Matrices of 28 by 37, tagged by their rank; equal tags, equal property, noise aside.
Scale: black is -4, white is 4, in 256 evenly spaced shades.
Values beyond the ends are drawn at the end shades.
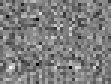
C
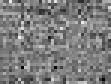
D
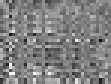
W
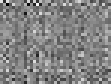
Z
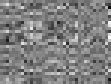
W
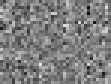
C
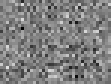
D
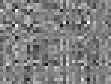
Z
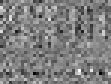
D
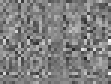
Z
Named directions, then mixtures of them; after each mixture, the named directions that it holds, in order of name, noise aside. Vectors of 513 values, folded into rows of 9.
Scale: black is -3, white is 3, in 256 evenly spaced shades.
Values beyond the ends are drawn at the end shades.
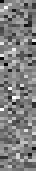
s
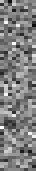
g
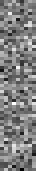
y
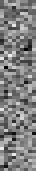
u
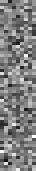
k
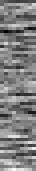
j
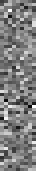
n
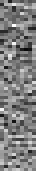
g, j, u.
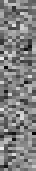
u.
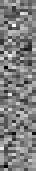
u.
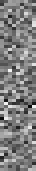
n.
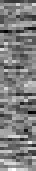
j.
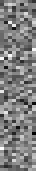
n, u.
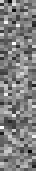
g.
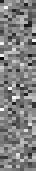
s.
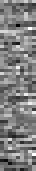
j, k.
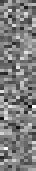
n.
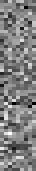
k, n, y.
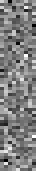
g, k.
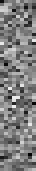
n, s.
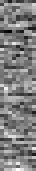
g, j.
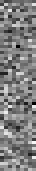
g, j, n.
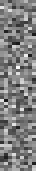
k, n.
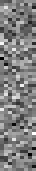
g, s, u.
